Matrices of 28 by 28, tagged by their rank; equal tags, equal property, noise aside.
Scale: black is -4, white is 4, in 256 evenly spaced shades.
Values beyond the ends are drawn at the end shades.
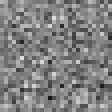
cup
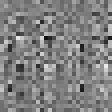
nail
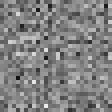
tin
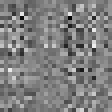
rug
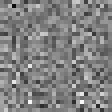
tin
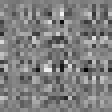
rug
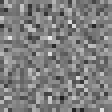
cup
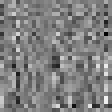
rug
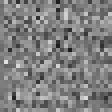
tin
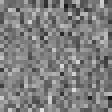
cup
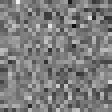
cup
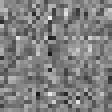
tin
